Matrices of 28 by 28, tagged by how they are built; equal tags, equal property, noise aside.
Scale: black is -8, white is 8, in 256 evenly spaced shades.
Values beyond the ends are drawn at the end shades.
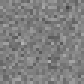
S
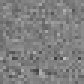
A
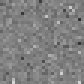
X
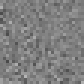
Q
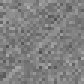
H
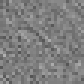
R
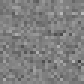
A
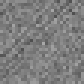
H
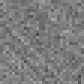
R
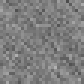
R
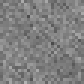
R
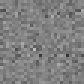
A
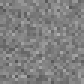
S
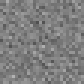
R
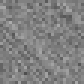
R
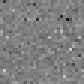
X
